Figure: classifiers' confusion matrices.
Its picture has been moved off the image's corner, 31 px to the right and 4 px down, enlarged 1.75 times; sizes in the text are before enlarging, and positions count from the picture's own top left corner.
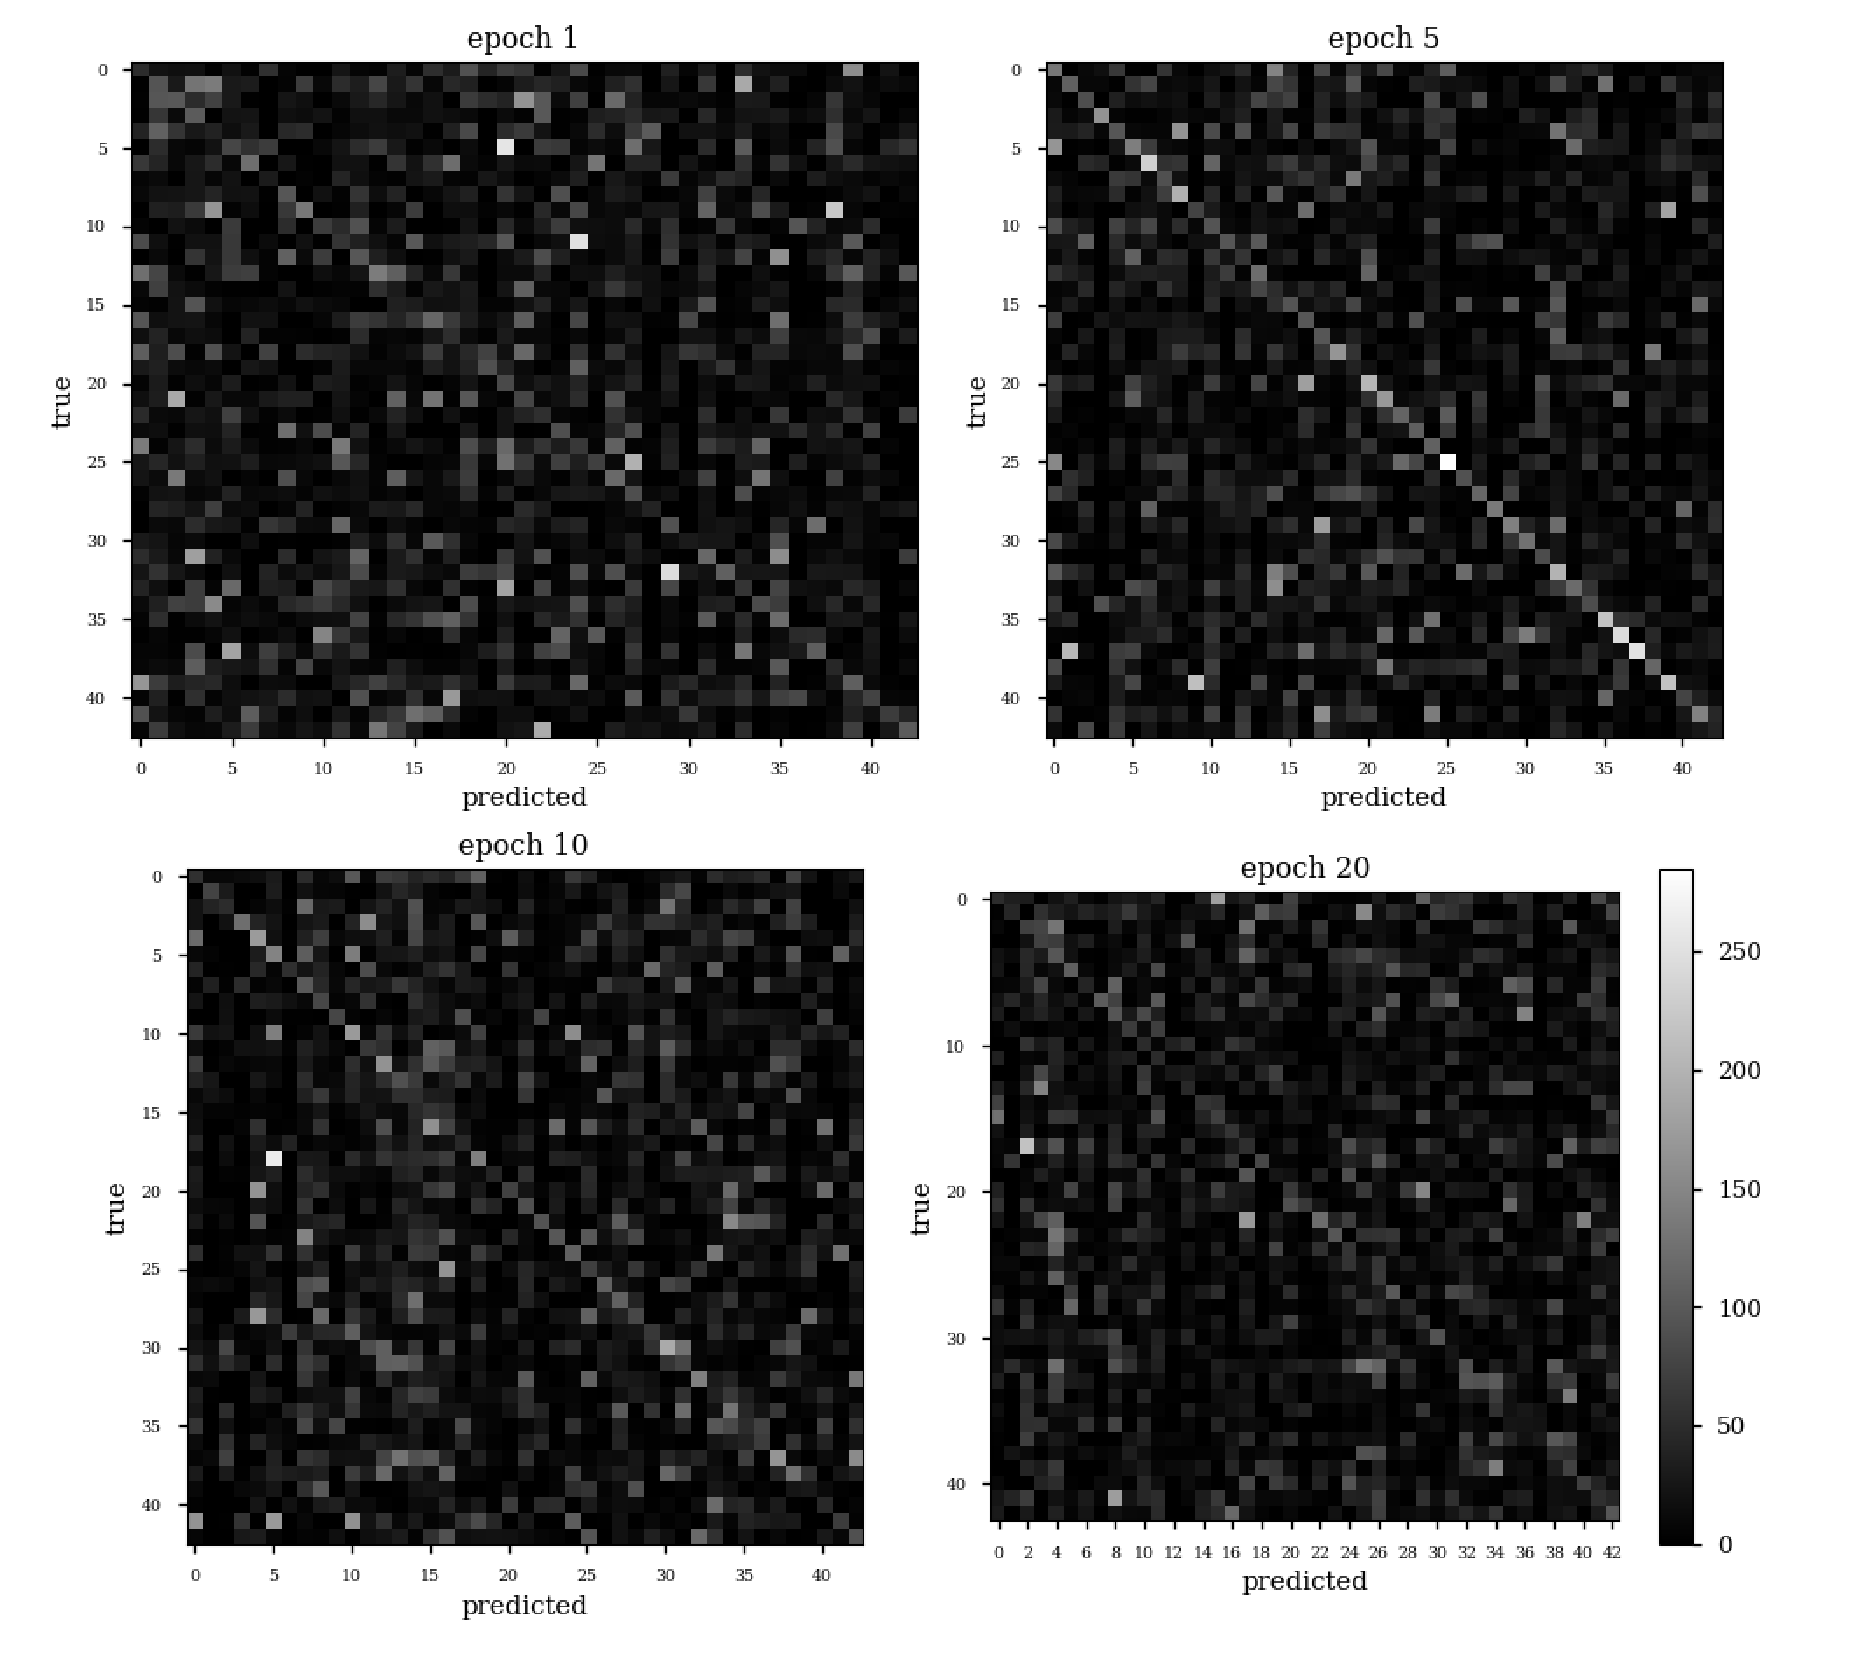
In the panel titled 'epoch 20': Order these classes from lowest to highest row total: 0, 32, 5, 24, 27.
24, 27, 5, 0, 32
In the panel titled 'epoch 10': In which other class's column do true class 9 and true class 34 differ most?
31
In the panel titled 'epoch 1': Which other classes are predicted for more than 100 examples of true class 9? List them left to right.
4, 31, 38
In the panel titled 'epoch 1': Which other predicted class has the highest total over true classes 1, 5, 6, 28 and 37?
33
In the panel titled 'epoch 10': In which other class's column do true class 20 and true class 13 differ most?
4
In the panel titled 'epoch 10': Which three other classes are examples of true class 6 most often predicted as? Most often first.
29, 33, 11
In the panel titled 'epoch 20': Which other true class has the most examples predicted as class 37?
25
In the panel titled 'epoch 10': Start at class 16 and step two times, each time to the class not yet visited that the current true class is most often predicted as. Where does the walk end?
35
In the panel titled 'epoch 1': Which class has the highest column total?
20
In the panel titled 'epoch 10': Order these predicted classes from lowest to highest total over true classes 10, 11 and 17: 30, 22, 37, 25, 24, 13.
22, 13, 25, 37, 30, 24
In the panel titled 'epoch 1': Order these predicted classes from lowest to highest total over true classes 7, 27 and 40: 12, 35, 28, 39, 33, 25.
28, 25, 39, 35, 12, 33
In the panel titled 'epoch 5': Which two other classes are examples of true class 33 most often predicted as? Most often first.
14, 5
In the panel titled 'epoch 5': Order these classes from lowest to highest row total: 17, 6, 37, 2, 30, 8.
17, 30, 2, 8, 6, 37
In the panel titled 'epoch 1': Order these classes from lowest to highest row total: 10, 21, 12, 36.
36, 10, 21, 12
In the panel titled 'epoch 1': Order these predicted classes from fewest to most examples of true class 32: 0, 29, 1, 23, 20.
23, 0, 1, 20, 29
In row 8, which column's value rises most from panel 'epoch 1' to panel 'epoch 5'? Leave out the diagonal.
41
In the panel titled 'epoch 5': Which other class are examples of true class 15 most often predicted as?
41
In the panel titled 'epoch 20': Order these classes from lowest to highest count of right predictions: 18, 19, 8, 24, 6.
19, 6, 24, 18, 8
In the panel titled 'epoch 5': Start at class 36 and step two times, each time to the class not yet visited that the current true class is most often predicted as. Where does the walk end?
0
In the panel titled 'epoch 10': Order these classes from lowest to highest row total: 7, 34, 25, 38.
25, 7, 34, 38
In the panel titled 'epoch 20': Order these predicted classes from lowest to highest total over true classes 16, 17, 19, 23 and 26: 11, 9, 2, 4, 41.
9, 11, 41, 2, 4
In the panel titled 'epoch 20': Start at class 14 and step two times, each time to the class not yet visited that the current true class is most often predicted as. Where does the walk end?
15
